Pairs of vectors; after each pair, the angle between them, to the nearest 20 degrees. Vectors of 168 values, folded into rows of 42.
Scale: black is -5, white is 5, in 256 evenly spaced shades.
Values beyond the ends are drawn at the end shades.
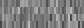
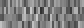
120 degrees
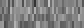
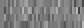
60 degrees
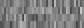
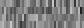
160 degrees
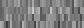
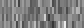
120 degrees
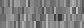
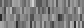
80 degrees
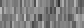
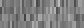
160 degrees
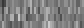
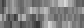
60 degrees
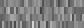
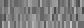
80 degrees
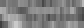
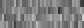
120 degrees
